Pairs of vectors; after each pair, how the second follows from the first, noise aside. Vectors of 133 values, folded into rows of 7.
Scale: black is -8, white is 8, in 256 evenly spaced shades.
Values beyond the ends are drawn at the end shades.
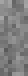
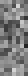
wrapped around, negated, scaled up.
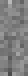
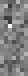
wrapped around, scaled up.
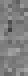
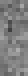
copied.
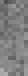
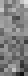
reversed, scaled up.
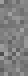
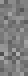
copied.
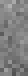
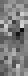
wrapped around, negated, scaled up.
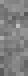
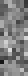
reversed, scaled up.
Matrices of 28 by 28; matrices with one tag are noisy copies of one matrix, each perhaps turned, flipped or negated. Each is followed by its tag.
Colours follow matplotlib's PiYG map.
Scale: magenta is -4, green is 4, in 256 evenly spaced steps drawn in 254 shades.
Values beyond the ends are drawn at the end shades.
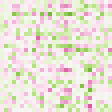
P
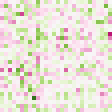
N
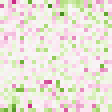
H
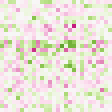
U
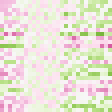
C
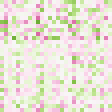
N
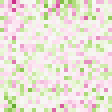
H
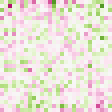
H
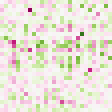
U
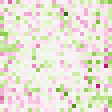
H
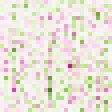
P
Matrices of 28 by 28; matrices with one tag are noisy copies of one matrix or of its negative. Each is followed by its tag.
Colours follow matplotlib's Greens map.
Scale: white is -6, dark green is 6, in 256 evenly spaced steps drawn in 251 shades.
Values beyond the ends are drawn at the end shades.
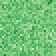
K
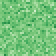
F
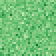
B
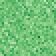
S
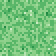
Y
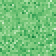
K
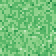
K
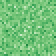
K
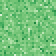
S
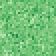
F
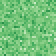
K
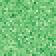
S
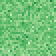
B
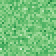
K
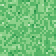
F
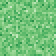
F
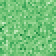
K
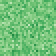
F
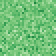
K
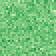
S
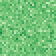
K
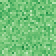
Y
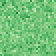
F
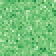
S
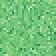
K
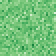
Y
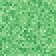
K
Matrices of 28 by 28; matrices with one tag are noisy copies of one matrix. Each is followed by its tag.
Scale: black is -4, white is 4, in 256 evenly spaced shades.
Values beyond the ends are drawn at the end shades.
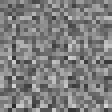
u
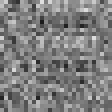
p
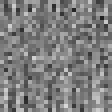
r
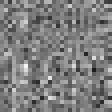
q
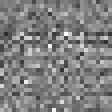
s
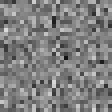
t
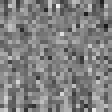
r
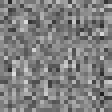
q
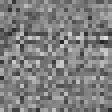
s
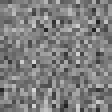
t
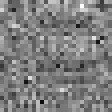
p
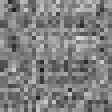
p
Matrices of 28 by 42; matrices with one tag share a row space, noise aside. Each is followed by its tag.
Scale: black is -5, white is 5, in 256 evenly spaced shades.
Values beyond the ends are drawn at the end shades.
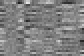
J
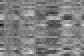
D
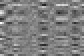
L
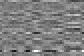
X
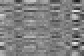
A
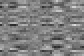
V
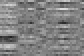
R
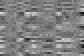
J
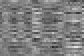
X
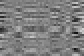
A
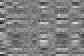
L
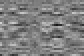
V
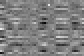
L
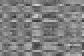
X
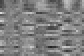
D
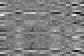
A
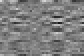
V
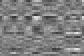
X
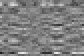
V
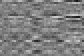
X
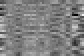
A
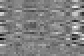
A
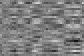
X
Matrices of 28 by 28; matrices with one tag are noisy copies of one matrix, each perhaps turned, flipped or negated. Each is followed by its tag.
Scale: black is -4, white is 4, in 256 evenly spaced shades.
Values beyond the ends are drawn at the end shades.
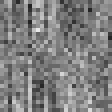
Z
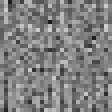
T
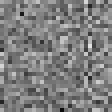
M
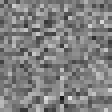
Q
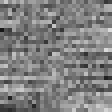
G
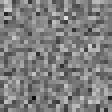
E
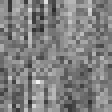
Z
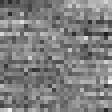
G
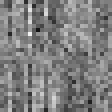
Z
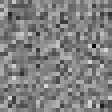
E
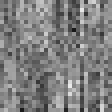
Z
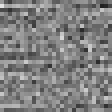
T
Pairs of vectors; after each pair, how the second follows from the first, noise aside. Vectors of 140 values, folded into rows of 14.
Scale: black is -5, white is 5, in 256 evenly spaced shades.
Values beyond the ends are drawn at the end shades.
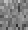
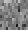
copied.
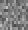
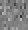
wrapped around, negated, partly zeroed.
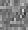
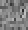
negated.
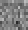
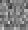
reversed.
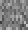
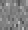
wrapped around, partly zeroed.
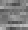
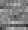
negated.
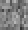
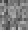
reversed.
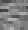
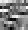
negated, scaled up.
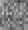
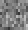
reversed.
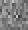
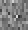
copied.
